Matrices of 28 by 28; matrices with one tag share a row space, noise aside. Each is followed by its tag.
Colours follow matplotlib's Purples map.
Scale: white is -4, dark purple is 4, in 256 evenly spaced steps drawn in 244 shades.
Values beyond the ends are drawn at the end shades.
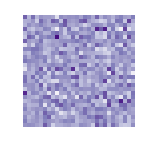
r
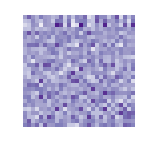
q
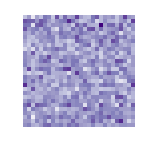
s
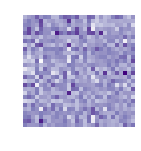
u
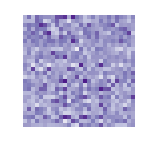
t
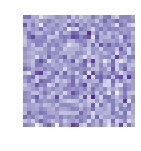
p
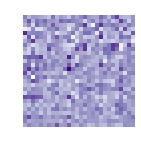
s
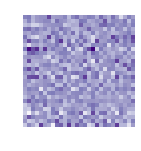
q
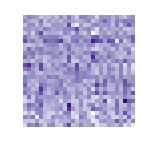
u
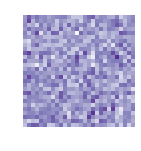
q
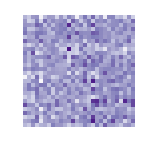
u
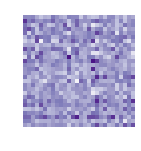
u
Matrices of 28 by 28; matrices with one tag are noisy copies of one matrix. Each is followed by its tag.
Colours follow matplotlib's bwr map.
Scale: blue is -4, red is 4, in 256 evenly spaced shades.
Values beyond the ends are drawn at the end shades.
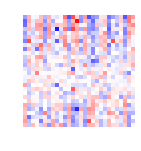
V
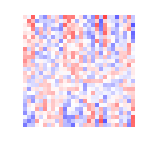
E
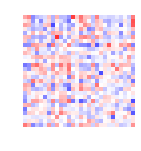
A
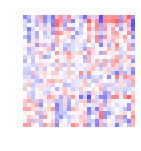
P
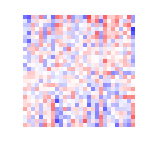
P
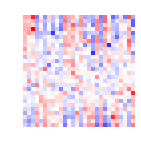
E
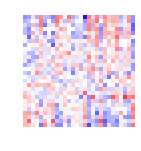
P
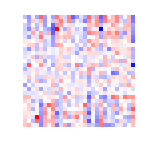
P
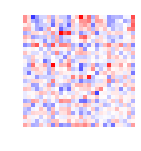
A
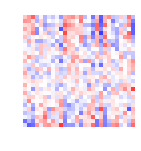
E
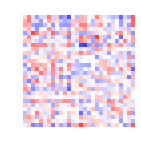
A
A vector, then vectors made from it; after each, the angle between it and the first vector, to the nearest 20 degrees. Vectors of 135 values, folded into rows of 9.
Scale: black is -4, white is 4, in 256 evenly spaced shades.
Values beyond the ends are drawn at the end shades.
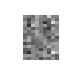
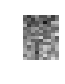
80 degrees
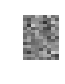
20 degrees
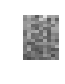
80 degrees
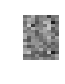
160 degrees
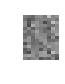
20 degrees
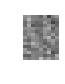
140 degrees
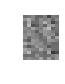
160 degrees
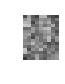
120 degrees
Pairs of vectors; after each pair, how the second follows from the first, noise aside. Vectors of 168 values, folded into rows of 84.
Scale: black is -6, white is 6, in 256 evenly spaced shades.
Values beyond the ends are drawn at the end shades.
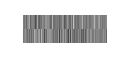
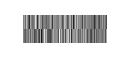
negated, scaled up.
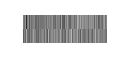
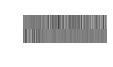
reversed, negated, partly zeroed.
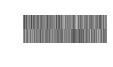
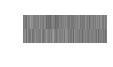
reversed, shrunk.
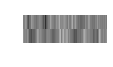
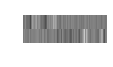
reversed, negated, partly zeroed.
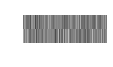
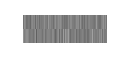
shrunk.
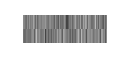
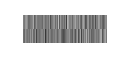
sign-scrambled.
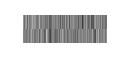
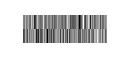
reversed, scaled up.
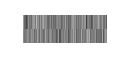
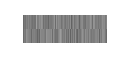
wrapped around, negated, shrunk.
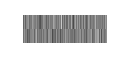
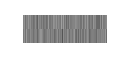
wrapped around, negated, shrunk.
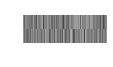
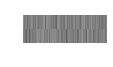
reversed, shrunk.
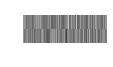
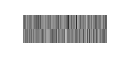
negated.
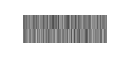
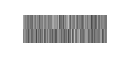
negated.
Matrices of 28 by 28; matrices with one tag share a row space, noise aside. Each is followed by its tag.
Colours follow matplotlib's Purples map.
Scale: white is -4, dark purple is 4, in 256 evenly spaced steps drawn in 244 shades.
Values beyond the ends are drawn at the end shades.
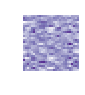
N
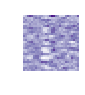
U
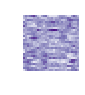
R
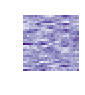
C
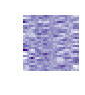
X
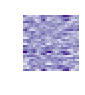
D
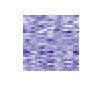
N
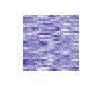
C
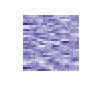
C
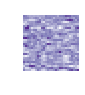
D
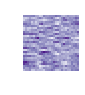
C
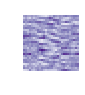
C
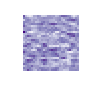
R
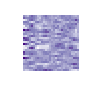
X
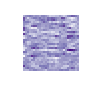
R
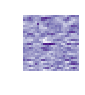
U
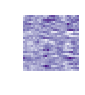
U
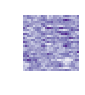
D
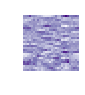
C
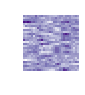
C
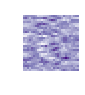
C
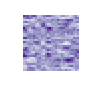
D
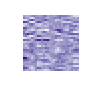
X
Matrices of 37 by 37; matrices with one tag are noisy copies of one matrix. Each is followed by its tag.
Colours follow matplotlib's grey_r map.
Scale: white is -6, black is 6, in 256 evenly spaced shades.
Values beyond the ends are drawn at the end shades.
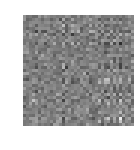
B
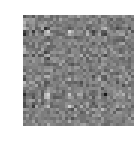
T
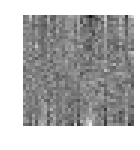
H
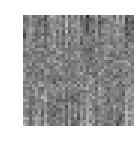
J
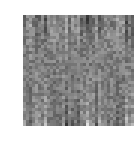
J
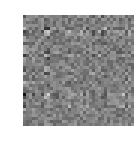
T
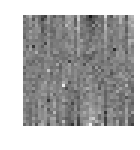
H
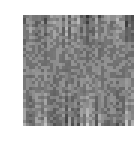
J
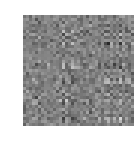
B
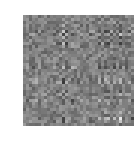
B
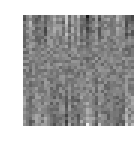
J
